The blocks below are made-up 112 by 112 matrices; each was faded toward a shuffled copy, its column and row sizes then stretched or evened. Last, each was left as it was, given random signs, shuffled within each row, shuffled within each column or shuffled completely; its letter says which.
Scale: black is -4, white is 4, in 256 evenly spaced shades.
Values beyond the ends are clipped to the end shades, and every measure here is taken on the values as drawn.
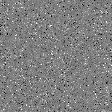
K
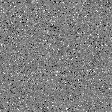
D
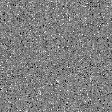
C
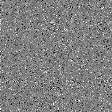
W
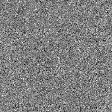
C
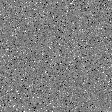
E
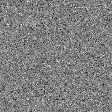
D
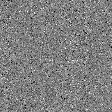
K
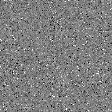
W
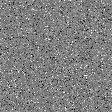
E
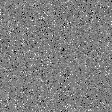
K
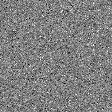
K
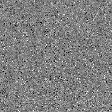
C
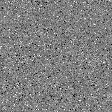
D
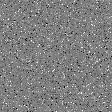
E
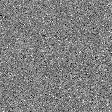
E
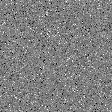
E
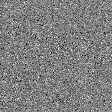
D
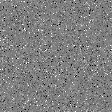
W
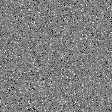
K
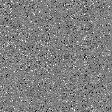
C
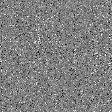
W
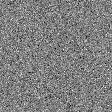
E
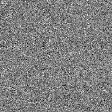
C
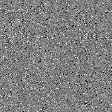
C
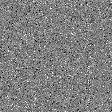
K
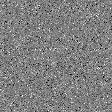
D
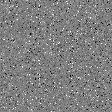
K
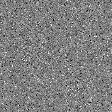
K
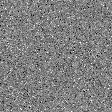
E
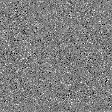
W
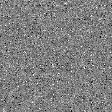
W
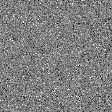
W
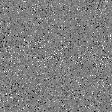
W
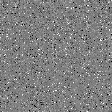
C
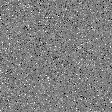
E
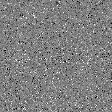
W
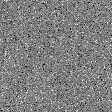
E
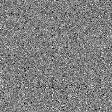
C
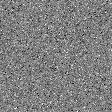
E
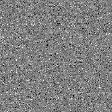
C
